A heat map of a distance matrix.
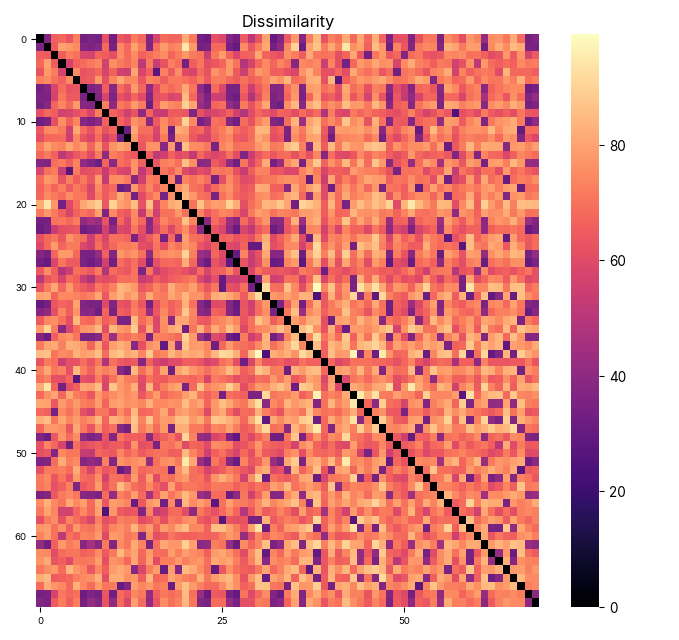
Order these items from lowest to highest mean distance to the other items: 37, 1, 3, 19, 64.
1, 3, 19, 64, 37
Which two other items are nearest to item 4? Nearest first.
16, 49
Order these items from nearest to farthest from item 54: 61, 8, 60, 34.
60, 61, 8, 34
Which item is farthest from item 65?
47
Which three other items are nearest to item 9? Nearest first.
57, 21, 14
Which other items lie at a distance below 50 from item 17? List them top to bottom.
13, 19, 24, 37, 56, 64
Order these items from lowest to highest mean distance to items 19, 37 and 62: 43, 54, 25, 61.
54, 25, 43, 61
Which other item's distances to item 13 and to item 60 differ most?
56
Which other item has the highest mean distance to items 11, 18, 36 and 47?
38
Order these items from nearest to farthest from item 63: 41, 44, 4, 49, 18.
44, 49, 4, 41, 18
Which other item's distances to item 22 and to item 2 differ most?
45
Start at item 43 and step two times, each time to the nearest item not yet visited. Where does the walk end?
25
